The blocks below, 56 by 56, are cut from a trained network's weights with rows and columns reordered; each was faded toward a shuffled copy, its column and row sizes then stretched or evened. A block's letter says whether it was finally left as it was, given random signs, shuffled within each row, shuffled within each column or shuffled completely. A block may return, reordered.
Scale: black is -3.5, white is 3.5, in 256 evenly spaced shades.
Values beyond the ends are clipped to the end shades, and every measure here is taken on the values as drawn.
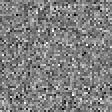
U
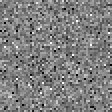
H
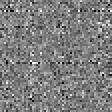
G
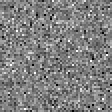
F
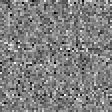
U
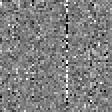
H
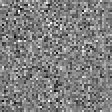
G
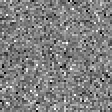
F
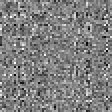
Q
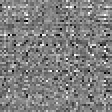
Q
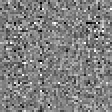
G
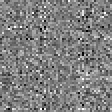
Q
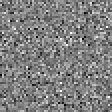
U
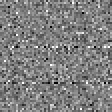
U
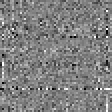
G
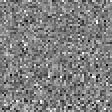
Q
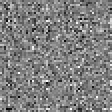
G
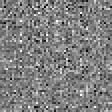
Q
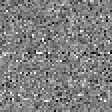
U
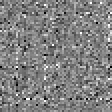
G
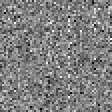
H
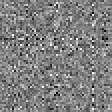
Q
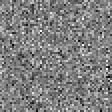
H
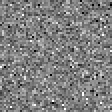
F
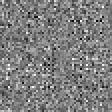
G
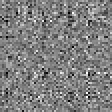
Q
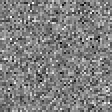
U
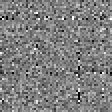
G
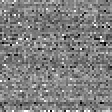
U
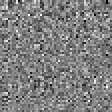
Q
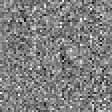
H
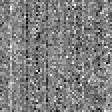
H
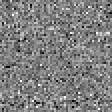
U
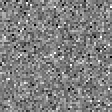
F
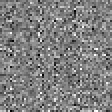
Q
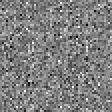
H
